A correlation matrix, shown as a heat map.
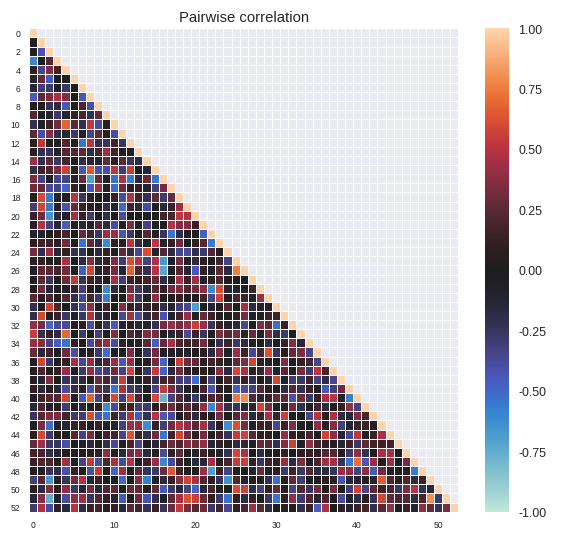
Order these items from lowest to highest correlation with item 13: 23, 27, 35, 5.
23, 35, 27, 5
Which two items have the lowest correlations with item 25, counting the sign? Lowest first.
16, 39
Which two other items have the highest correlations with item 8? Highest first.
48, 17
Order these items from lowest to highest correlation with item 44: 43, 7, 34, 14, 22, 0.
14, 22, 0, 34, 7, 43
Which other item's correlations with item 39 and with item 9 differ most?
41
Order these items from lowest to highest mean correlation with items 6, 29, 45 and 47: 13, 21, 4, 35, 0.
13, 4, 21, 0, 35
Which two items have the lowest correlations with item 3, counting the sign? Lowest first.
0, 34
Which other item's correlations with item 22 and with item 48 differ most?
17
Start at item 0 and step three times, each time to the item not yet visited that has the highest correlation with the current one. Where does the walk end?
10
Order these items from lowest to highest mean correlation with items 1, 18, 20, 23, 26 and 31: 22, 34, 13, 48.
22, 13, 48, 34
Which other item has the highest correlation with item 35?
29
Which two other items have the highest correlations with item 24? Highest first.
14, 2
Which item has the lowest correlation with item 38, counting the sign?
20
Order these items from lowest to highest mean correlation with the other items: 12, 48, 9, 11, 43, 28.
11, 9, 48, 28, 43, 12
